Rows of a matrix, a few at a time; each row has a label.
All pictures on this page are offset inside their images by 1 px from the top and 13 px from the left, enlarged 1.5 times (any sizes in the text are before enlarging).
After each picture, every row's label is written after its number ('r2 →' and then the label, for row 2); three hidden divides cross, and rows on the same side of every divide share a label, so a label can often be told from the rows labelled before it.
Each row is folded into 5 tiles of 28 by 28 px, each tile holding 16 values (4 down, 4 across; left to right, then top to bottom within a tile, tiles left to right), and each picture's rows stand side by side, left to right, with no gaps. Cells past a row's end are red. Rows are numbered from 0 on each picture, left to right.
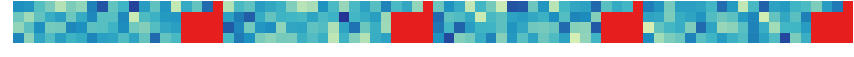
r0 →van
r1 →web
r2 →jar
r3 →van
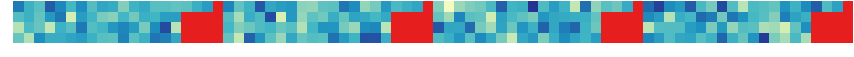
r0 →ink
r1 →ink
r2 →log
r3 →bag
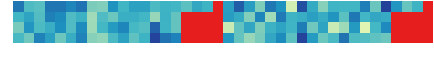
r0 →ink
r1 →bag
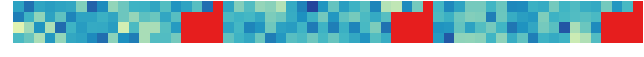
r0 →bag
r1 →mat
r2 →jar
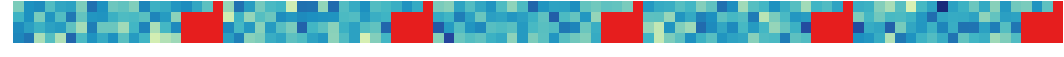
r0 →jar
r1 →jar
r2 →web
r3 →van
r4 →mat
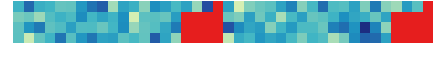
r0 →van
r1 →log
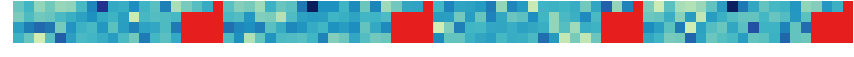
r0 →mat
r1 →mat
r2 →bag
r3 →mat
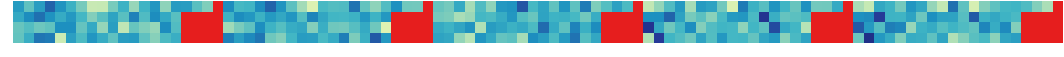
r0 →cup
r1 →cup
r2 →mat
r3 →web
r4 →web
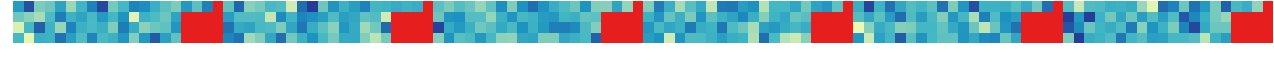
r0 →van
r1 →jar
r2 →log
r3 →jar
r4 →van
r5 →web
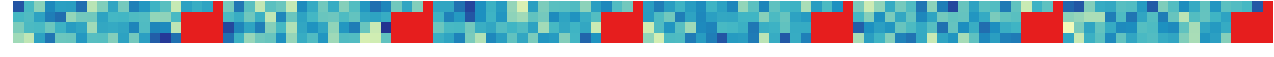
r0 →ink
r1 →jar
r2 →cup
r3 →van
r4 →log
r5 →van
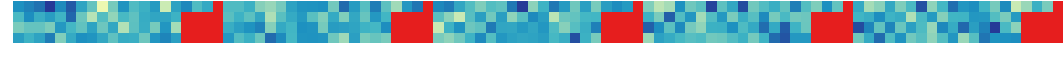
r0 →cup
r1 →mat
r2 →van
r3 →log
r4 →log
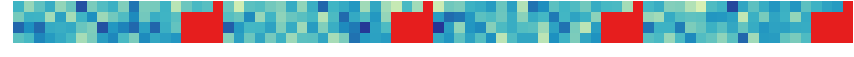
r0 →log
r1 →log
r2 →web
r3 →mat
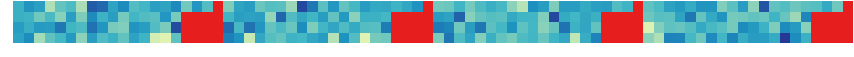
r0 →jar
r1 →jar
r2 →web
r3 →ink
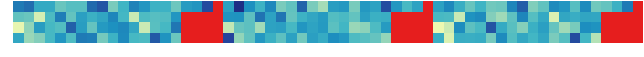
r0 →van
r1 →bag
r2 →van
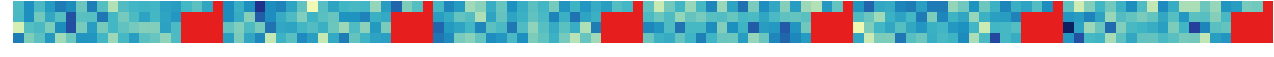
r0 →bag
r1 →cup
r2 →jar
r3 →log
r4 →van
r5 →web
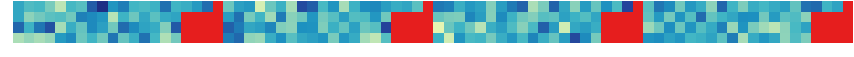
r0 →mat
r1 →jar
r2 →van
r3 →bag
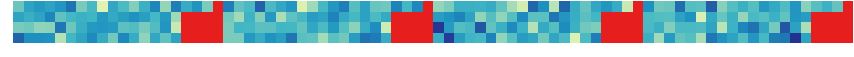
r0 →cup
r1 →ink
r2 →web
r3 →ink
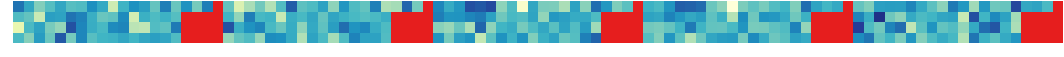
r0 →van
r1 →log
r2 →cup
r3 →cup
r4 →web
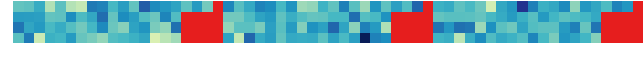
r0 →jar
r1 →ink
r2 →mat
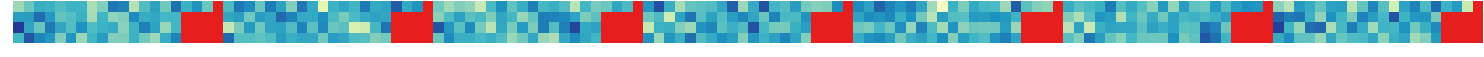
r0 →web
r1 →bag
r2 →log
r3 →van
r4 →cup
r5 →ink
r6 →web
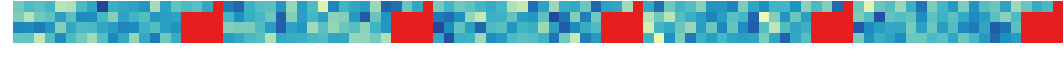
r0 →mat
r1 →bag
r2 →web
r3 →van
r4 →log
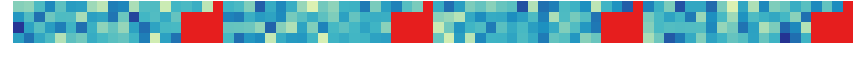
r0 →web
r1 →cup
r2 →van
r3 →ink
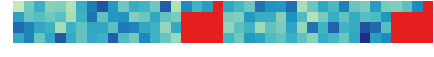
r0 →mat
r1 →ink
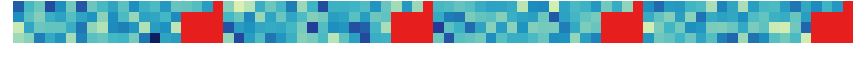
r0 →ink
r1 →log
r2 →web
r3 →bag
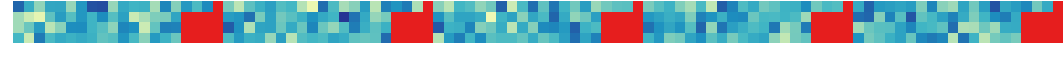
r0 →van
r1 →web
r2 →log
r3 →jar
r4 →bag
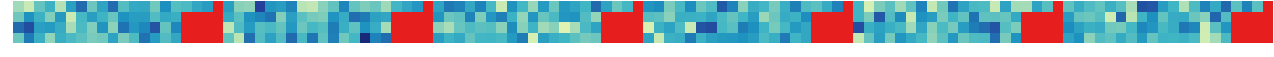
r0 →log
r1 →ink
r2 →bag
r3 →van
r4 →log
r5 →jar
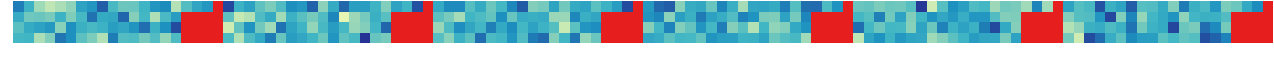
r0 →mat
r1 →van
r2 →van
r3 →bag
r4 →log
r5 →ink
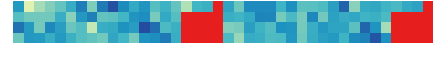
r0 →log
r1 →ink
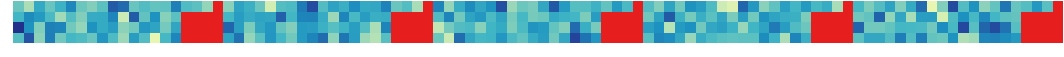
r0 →web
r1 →jar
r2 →ink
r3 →web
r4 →log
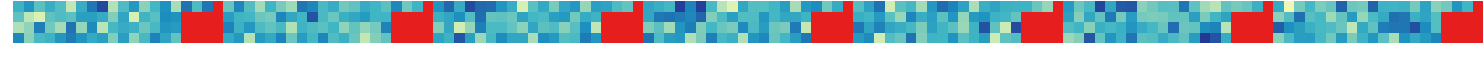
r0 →van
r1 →jar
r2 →cup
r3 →cup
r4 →jar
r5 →ink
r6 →log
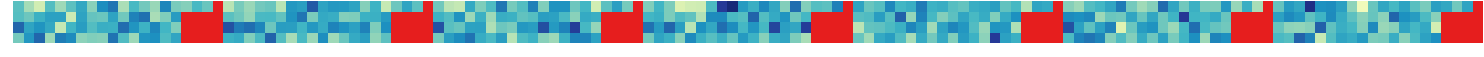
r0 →log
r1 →mat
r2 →log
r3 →mat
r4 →ink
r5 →web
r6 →cup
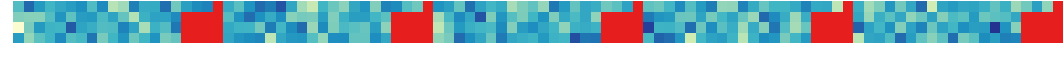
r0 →van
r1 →cup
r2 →ink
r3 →web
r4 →log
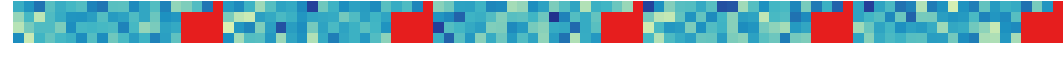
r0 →van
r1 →van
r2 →web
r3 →van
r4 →bag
